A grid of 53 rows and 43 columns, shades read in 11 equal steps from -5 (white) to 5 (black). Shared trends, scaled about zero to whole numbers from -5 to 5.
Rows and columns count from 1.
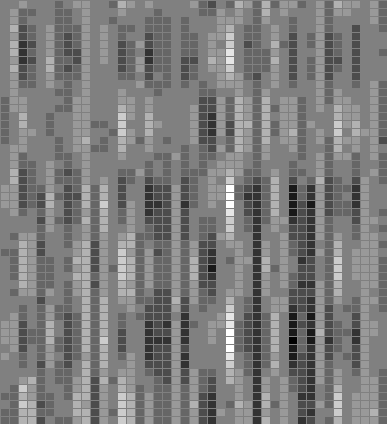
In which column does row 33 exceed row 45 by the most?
26
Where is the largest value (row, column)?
43, 33
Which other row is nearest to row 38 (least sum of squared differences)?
47
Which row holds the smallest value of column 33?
17
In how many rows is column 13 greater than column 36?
44
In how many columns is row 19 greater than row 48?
10
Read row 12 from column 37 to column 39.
1 -1 0
